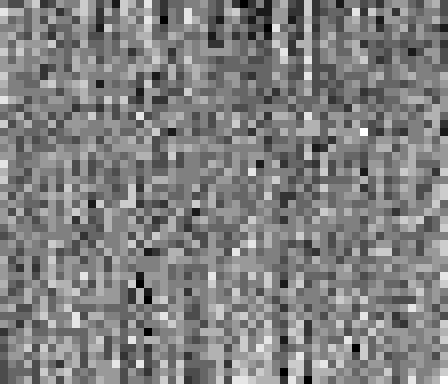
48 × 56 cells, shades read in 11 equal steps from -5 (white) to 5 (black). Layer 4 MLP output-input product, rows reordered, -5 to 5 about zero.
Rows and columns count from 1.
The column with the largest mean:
36
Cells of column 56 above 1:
9
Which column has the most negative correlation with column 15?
5
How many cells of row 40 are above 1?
7
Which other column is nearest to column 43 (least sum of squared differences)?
15
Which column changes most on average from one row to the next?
18
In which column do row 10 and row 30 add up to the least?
39
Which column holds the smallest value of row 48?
56
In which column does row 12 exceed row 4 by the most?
35
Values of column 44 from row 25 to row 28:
-1 0 -2 0
